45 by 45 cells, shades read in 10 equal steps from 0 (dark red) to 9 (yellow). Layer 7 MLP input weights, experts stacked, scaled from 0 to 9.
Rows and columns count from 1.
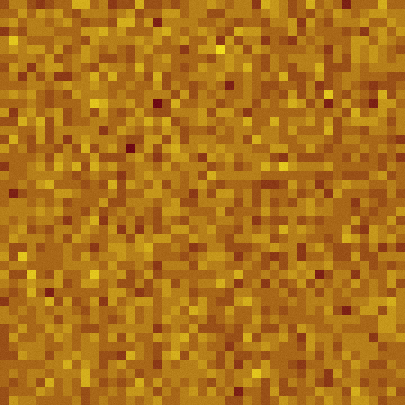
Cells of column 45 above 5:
3
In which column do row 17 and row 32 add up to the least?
15
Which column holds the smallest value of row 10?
26
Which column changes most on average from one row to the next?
18
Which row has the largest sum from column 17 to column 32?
17
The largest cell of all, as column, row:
25, 6
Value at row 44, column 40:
7
